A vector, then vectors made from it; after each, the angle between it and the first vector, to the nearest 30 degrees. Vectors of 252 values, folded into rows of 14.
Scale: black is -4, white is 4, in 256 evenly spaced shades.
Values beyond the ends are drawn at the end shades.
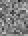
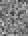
30 degrees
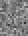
60 degrees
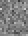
30 degrees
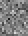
150 degrees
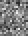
90 degrees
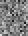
60 degrees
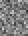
150 degrees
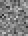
60 degrees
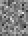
120 degrees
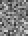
120 degrees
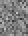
60 degrees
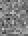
150 degrees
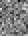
30 degrees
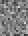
120 degrees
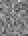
150 degrees
